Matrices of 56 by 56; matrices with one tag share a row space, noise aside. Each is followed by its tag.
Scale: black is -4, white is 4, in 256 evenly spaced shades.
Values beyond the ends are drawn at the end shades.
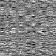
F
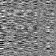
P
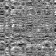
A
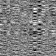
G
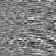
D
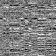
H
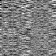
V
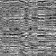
H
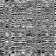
A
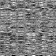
F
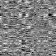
V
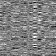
G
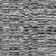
H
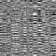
G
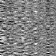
P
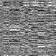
H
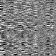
P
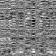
F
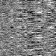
D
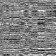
H
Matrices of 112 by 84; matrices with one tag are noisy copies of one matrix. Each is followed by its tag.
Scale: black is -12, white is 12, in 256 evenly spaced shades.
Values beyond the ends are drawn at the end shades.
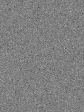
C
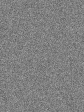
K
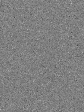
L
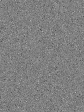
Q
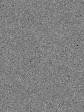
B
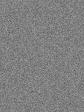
B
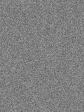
B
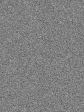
Q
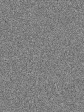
K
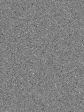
K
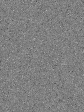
K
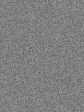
Q
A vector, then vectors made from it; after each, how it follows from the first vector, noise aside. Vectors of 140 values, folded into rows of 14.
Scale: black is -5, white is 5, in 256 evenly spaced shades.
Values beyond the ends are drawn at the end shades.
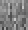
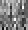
scaled up.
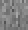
reversed, negated, shrunk.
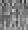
reversed.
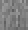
reversed, negated, shrunk.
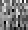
reversed, negated, scaled up.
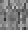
wrapped around, negated.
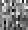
reversed, negated, scaled up.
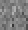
wrapped around, negated, partly zeroed.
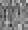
wrapped around, negated.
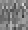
wrapped around, negated.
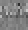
wrapped around, negated, partly zeroed.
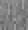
shrunk.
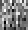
reversed, negated, scaled up.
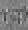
wrapped around, negated, partly zeroed.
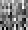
scaled up.
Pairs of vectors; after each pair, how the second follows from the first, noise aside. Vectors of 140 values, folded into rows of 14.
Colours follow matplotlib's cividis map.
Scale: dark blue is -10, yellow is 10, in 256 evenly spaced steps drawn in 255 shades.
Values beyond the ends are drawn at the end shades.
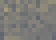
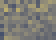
scaled up.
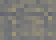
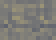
reversed.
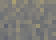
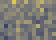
scaled up.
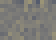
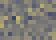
wrapped around, scaled up.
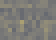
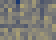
wrapped around, negated, scaled up.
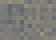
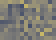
scaled up.
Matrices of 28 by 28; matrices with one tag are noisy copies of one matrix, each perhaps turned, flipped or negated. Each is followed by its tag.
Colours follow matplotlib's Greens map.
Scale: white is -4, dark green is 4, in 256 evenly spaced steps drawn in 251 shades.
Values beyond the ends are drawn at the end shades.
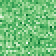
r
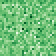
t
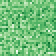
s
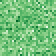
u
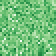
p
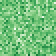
r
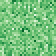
p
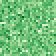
t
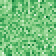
p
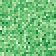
r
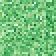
t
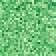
t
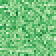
r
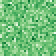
t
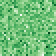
p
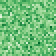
r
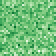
s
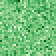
r
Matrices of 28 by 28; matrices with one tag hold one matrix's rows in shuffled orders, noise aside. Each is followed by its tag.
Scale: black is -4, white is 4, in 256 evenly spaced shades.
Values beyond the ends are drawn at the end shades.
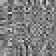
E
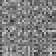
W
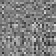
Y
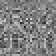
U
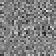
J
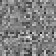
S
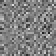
J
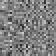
E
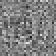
S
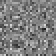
U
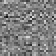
S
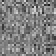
Y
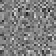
J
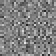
J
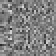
E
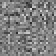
S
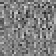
J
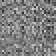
Y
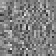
E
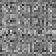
W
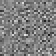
J
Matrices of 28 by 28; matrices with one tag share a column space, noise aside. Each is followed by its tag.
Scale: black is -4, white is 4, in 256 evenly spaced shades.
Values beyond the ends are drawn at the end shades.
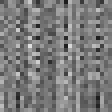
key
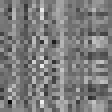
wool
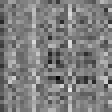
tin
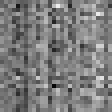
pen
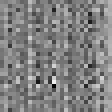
tin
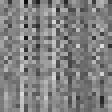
key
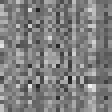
tin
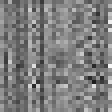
tin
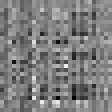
wool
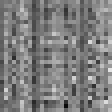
wool
